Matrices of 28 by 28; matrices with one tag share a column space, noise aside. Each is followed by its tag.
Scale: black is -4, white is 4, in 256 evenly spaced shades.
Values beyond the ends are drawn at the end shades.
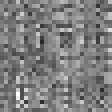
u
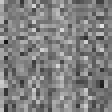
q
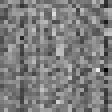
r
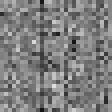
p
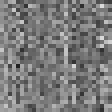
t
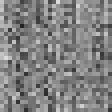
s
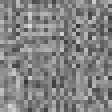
q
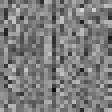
r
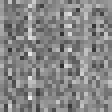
q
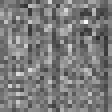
r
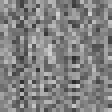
r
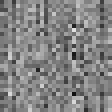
s
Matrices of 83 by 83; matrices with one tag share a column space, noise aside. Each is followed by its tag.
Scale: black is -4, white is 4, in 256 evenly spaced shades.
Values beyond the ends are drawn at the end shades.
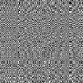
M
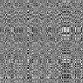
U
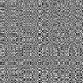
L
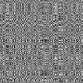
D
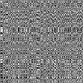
U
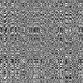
U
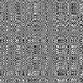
D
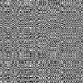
M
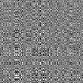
L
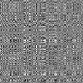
D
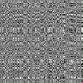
U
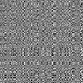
L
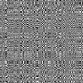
M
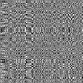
U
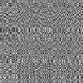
U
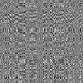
U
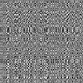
U
